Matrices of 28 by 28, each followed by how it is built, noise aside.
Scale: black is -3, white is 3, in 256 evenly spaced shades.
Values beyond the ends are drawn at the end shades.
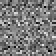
repeating columns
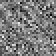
Toeplitz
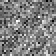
Hankel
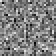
repeating columns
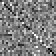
diagonal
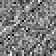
Hankel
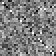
diagonal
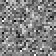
Hankel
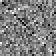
diagonal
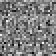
repeating columns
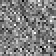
Toeplitz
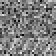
repeating columns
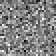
repeating columns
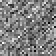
Hankel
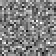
repeating columns
